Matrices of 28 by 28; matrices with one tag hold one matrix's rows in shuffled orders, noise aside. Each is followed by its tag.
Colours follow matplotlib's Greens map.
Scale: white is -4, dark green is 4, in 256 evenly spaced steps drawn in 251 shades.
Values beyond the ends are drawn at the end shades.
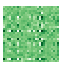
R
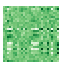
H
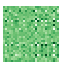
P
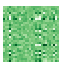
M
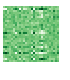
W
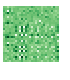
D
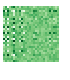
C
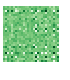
P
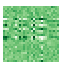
W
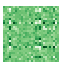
M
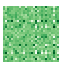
P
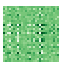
R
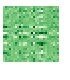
W
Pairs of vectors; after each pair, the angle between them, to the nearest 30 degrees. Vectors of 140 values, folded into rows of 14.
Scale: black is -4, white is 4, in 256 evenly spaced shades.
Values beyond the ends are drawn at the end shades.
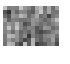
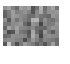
60 degrees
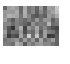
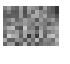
150 degrees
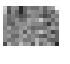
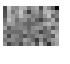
150 degrees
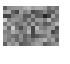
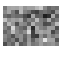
30 degrees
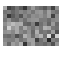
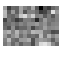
90 degrees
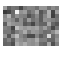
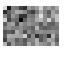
90 degrees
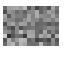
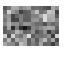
60 degrees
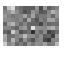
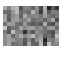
60 degrees
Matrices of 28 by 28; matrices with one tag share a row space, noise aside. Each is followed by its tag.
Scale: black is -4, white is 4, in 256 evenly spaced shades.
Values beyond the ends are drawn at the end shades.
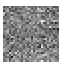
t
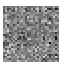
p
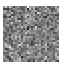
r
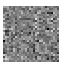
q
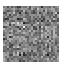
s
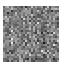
t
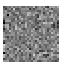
q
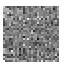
s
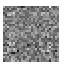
p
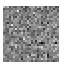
t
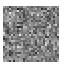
s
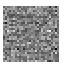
p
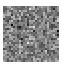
r
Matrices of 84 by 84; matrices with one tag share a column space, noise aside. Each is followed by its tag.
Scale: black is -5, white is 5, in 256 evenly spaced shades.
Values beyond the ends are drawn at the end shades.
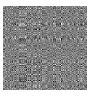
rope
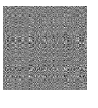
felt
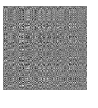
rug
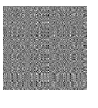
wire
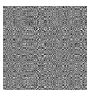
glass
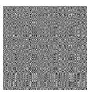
wire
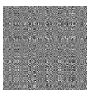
rope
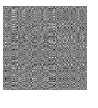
rug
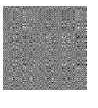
rug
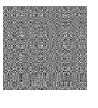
wire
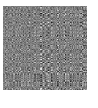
wire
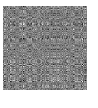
rope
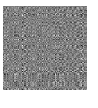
wire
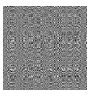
felt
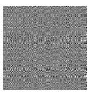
felt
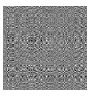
felt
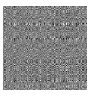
rope
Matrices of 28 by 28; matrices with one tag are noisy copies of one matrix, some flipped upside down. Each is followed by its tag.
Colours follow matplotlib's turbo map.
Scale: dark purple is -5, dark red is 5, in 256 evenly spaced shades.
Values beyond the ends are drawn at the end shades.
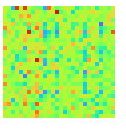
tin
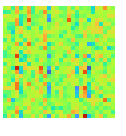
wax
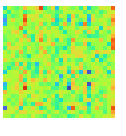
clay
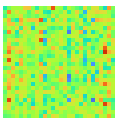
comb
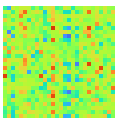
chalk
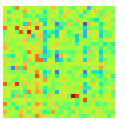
tin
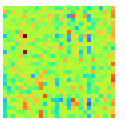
clay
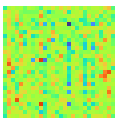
comb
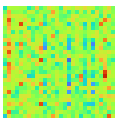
comb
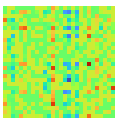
chalk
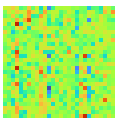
wax
